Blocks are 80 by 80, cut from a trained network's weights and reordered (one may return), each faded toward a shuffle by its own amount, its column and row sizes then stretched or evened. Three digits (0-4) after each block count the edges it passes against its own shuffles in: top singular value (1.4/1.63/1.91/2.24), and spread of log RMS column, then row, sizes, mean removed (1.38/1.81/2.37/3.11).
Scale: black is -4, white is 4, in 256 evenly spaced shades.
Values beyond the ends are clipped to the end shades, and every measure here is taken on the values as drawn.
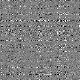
1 3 4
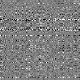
3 2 4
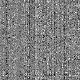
3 3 1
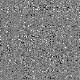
0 2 3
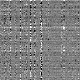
4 4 0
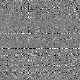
2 2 4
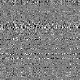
3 2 4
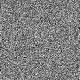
1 0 0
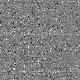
0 2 0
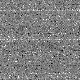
1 0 2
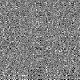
3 1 2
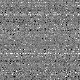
2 1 3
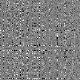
3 4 3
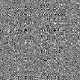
3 3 2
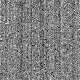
2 0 0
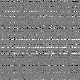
4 1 4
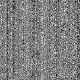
3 3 0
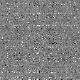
1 2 2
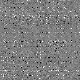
0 2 3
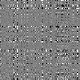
4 4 4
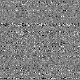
1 2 4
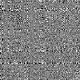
3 3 3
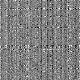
4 3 3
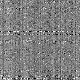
3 0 3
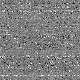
1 0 3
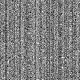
4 0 0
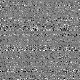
1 0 4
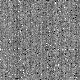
1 1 0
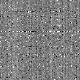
2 1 2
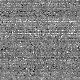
3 0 2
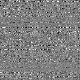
0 0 4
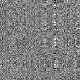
4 3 2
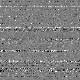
2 0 4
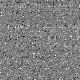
0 0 2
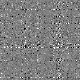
2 3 3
